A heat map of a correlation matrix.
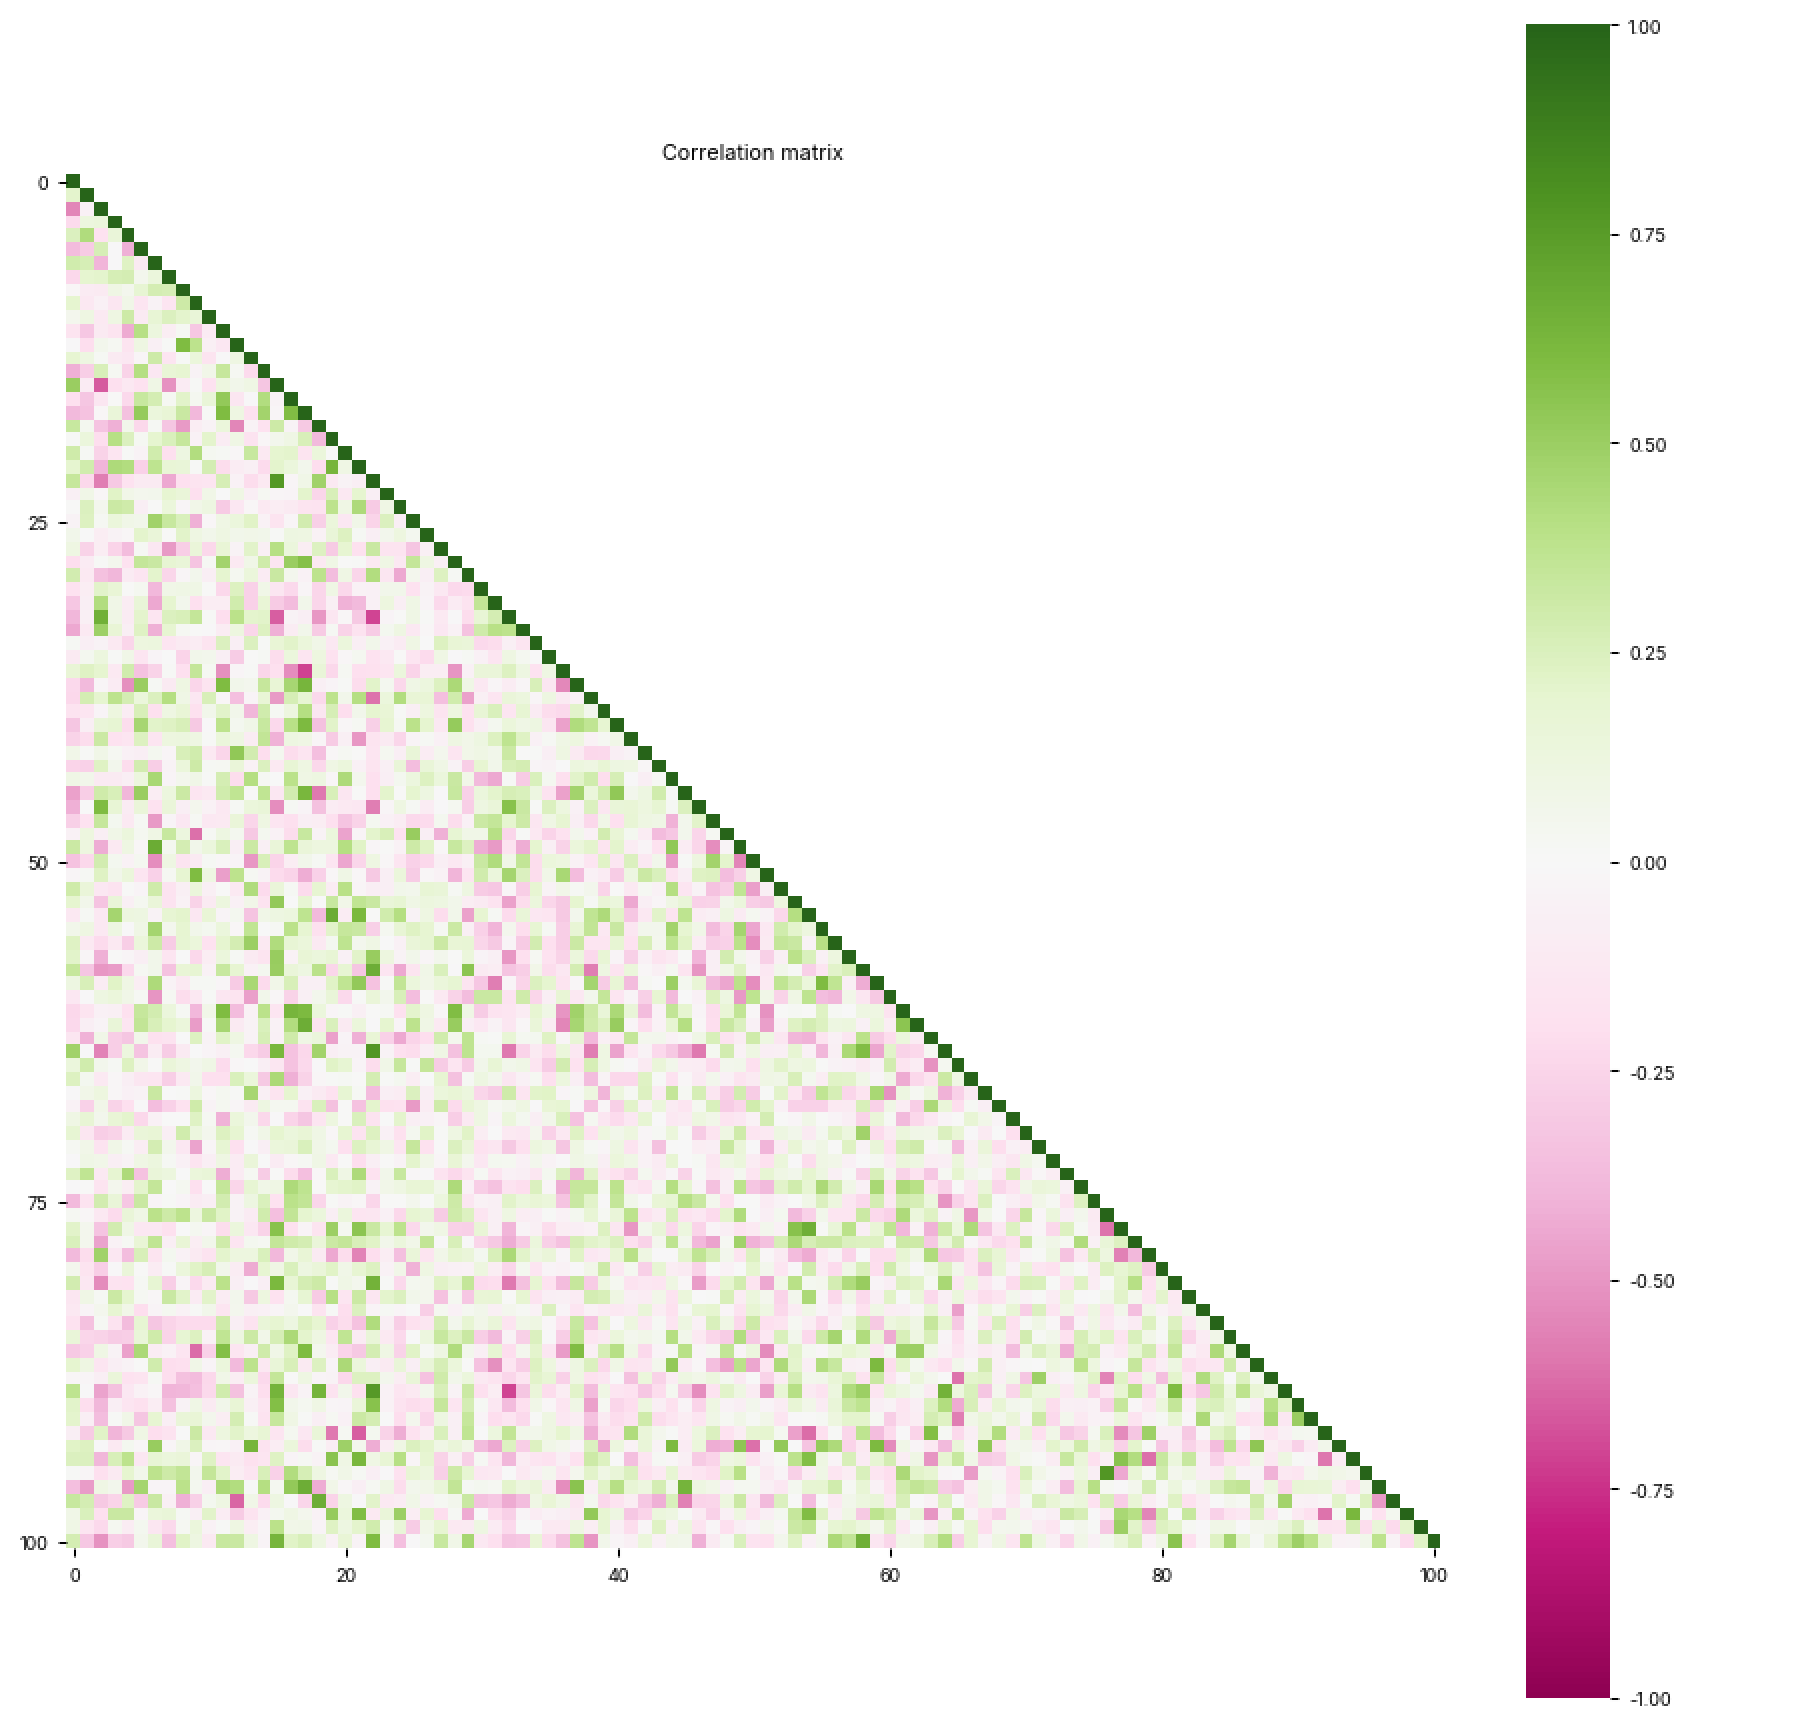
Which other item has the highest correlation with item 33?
2
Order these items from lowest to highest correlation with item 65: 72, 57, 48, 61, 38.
61, 57, 48, 72, 38
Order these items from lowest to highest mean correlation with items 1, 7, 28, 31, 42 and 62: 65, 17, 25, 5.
65, 5, 17, 25
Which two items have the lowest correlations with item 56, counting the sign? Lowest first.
50, 60
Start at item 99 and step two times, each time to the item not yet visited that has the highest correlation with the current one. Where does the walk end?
54
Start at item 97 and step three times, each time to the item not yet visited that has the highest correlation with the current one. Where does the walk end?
22
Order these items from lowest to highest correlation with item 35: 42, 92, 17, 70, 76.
70, 17, 42, 76, 92
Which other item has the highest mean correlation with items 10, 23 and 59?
21
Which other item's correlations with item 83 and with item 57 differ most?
89
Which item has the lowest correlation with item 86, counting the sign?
9
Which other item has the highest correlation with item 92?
63
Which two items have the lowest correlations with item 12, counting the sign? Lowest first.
97, 18
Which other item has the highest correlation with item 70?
58
